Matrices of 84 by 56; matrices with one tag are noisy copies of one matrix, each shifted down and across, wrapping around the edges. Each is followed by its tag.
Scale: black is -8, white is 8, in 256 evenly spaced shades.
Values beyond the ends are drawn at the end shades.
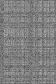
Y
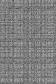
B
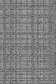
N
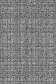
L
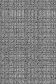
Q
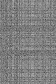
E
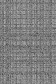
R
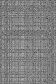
E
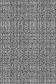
Q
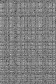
L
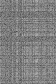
E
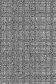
N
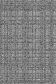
L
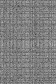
Q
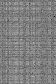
N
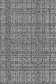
Y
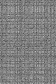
Q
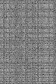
N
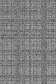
Y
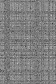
Y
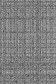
R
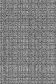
Q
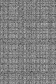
B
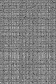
Q
